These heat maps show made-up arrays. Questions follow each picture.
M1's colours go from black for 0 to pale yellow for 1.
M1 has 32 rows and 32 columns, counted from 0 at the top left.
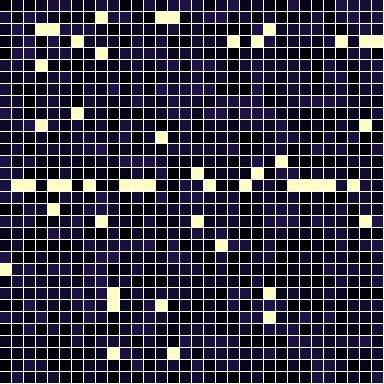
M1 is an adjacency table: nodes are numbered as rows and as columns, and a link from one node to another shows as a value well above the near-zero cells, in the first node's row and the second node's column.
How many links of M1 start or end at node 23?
1
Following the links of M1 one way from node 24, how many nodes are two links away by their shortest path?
2
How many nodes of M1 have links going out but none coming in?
1
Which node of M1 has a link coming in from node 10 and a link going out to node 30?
node 3
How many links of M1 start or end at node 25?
3
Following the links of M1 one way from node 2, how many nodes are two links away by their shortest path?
8
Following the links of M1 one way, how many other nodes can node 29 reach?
5
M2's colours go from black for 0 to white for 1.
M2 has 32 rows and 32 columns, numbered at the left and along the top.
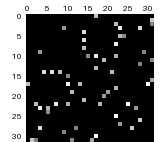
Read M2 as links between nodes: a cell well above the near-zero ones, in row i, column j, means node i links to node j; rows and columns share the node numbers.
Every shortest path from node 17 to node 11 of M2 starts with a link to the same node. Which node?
node 10
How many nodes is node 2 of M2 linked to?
2
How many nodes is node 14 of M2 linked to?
4
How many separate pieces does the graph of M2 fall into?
3
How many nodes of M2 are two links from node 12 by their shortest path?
2
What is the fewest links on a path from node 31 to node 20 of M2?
3
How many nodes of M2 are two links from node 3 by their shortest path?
5
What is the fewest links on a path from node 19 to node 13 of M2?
7
